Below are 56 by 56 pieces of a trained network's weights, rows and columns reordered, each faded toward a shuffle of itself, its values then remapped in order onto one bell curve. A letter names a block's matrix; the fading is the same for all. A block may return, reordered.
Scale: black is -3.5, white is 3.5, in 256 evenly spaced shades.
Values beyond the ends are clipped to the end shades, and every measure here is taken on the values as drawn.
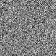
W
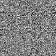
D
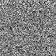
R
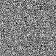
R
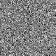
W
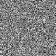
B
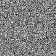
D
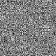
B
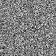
R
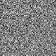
D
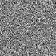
B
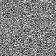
B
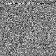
D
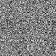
R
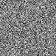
W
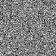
W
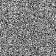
R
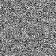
B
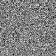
W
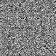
R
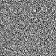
B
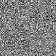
B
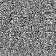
R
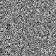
W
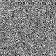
R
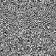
B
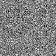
R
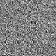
B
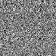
R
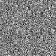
B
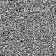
R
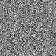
B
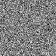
W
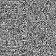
W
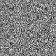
B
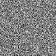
B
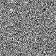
W
